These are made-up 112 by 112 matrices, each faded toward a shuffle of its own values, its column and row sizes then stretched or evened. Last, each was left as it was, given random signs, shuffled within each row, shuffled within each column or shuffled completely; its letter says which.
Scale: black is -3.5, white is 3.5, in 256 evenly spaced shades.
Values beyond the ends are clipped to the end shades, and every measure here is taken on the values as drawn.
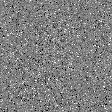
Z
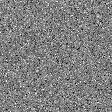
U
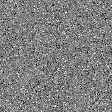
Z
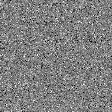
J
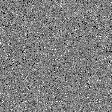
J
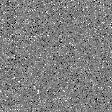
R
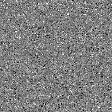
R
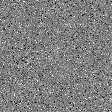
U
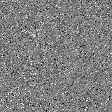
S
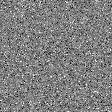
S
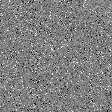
Z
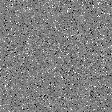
J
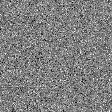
Z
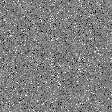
R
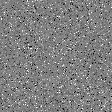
Z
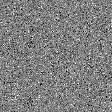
J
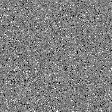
J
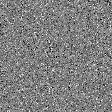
Z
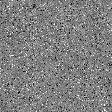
J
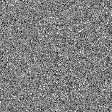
J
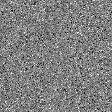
Z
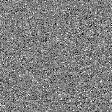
R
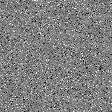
U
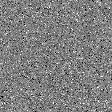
S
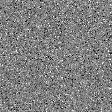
Z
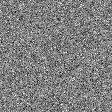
U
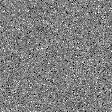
Z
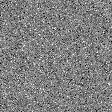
U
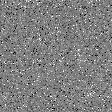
S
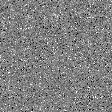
J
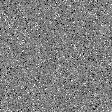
Z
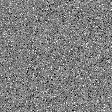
Z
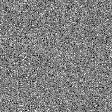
R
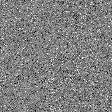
Z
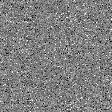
R
